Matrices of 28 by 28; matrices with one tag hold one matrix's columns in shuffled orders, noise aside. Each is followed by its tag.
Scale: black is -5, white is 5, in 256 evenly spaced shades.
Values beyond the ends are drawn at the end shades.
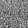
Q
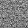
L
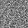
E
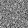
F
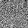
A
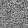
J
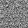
L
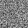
F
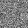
F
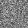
J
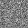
J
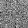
Q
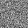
F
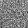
Q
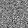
E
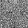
Q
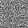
L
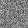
J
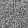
Q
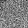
A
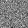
F
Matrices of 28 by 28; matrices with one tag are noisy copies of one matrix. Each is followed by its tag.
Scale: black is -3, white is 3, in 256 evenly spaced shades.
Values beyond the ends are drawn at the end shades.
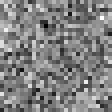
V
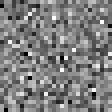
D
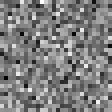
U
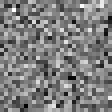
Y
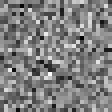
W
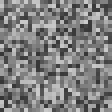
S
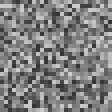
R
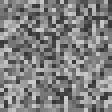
D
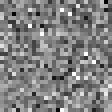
U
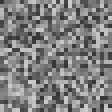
D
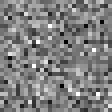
S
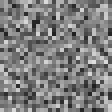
U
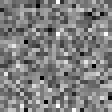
U
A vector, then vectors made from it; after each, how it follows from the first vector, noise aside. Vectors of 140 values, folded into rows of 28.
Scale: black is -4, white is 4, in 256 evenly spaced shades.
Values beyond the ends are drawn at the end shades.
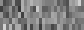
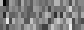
wrapped around, negated.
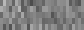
negated, shrunk.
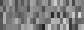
wrapped around, negated.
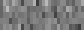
wrapped around, negated, partly zeroed.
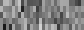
negated.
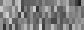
negated.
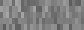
negated, shrunk.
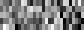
reversed, scaled up.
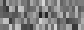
wrapped around, negated.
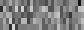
wrapped around, negated.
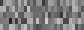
wrapped around, negated.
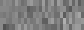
reversed, negated, shrunk.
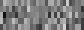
wrapped around, negated.
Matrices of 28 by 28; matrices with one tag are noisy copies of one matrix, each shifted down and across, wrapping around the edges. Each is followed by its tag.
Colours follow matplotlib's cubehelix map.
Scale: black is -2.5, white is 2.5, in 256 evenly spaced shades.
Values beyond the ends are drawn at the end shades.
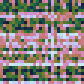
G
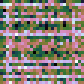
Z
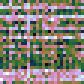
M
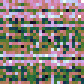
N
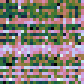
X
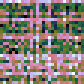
G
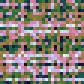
N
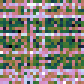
G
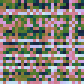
Z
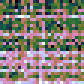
G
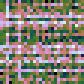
N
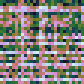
Z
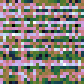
Z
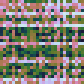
G
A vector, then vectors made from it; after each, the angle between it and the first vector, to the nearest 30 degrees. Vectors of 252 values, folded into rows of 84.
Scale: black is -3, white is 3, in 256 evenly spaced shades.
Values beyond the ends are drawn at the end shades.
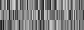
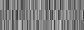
90 degrees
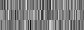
60 degrees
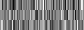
120 degrees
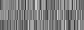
90 degrees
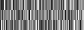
90 degrees
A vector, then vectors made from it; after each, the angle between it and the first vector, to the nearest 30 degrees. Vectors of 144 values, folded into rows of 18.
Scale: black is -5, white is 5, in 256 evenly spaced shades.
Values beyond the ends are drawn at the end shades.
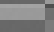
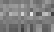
60 degrees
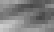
120 degrees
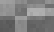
60 degrees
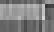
30 degrees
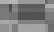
150 degrees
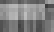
30 degrees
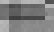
150 degrees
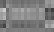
60 degrees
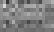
60 degrees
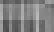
60 degrees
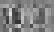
90 degrees
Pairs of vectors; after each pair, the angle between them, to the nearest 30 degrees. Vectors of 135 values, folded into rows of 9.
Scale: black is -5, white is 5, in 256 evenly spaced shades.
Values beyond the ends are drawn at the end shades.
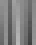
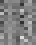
120 degrees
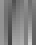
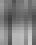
30 degrees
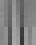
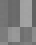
90 degrees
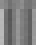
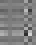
90 degrees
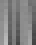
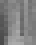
120 degrees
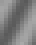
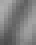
30 degrees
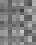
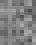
150 degrees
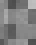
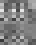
60 degrees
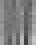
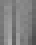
120 degrees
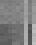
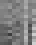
30 degrees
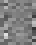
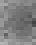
120 degrees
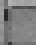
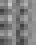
90 degrees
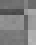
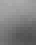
120 degrees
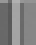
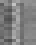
30 degrees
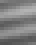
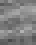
30 degrees
